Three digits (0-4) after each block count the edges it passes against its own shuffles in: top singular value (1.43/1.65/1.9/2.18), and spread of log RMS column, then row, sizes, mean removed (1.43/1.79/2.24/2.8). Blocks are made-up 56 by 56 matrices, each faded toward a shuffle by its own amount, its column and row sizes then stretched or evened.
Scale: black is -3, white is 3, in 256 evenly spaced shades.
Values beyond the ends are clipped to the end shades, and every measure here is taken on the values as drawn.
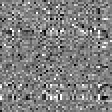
4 2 3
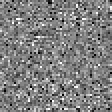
2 1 1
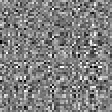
4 3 3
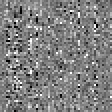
2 4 0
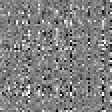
3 4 3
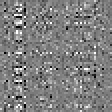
4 4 2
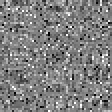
3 1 0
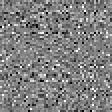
3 0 2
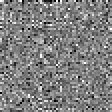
3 2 1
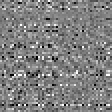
4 2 4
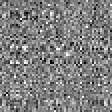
4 1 2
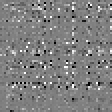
3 3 4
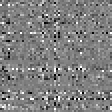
3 3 4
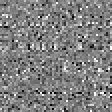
3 0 2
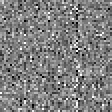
2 2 0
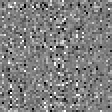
2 3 0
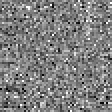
2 0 2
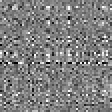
4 3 3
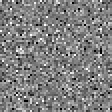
2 0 1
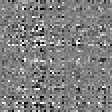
2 4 4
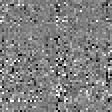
1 3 3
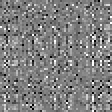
4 3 1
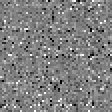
0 0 2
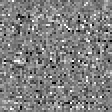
0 0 3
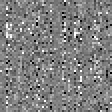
0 4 0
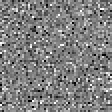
1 0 0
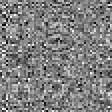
3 3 0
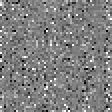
0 3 1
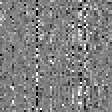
4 4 0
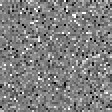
0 0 0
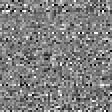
0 0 4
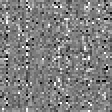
0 4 1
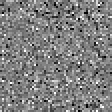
0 1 1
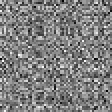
4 1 1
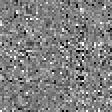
2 3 0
